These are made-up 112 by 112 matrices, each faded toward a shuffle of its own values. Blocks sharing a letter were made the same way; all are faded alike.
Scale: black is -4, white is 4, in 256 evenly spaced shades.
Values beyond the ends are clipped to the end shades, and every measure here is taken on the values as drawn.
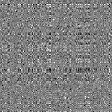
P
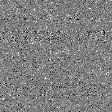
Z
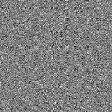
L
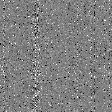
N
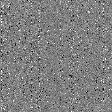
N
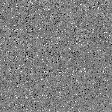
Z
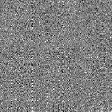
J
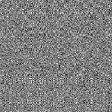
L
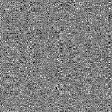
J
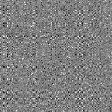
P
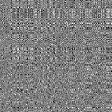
P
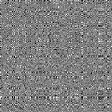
P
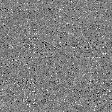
Z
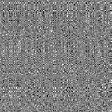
P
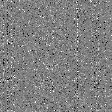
N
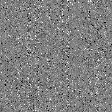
N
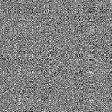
L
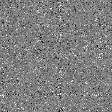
Z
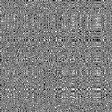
P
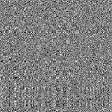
L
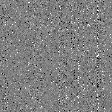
N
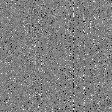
N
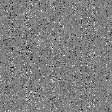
N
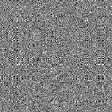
L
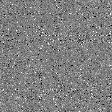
Z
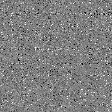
Z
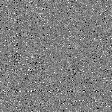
Z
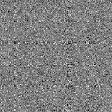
J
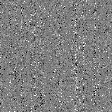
N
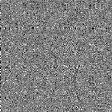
J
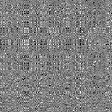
P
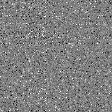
Z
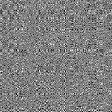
P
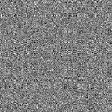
L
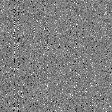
N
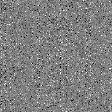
N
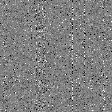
N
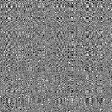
P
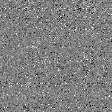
Z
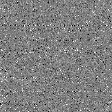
Z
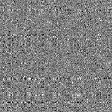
L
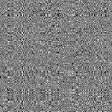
P
